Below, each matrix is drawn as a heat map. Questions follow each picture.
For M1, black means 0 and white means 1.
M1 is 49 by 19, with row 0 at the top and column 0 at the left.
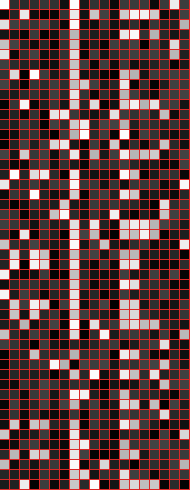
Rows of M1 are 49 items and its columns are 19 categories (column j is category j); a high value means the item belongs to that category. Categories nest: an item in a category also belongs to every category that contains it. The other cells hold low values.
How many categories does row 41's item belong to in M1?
1
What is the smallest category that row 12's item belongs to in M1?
8
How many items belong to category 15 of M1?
10
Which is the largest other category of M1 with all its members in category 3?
1
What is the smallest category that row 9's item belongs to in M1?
12
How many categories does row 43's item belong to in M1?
3
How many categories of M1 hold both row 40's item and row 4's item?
1
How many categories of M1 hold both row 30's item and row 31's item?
5
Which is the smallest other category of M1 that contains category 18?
0
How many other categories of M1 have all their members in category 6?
2
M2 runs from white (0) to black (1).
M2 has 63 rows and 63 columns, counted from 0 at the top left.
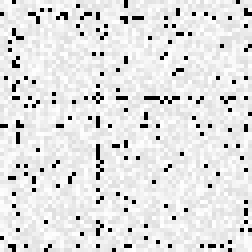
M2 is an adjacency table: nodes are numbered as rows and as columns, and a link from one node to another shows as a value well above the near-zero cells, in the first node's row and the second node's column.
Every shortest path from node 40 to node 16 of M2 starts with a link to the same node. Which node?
node 14
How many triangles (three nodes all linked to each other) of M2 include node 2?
1
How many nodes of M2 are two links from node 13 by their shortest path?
10
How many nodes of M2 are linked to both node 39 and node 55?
1
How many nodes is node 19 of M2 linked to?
4
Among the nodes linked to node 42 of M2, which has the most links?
node 61
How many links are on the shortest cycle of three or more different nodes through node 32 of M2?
4
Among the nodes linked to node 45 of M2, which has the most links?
node 8
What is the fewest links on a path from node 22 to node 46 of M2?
4
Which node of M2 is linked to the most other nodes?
node 24
